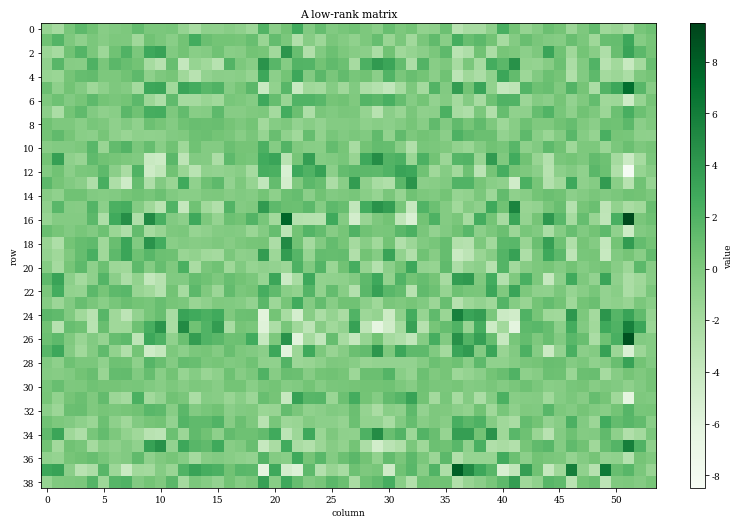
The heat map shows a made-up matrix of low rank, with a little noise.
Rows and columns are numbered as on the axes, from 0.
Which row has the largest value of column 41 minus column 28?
16
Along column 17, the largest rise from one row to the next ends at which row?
37
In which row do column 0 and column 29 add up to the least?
25
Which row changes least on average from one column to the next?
30
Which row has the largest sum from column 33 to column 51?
26
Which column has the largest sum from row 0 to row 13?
19
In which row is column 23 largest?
11
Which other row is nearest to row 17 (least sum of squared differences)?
31
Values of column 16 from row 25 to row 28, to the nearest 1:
-2 1 1 0
